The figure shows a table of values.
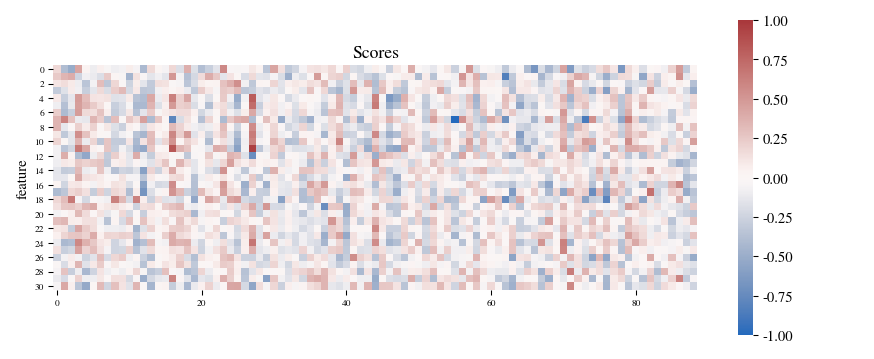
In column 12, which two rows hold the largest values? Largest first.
7, 21
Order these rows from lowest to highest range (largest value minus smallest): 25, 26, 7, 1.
25, 26, 1, 7
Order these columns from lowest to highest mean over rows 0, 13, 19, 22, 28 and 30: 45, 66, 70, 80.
66, 80, 45, 70
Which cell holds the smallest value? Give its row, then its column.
7, 55
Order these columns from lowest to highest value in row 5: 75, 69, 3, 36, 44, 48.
36, 75, 69, 48, 3, 44
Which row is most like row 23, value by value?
19
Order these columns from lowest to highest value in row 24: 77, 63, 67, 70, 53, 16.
53, 77, 63, 16, 67, 70
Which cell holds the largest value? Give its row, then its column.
11, 27
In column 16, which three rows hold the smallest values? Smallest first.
7, 30, 18
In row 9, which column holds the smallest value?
64
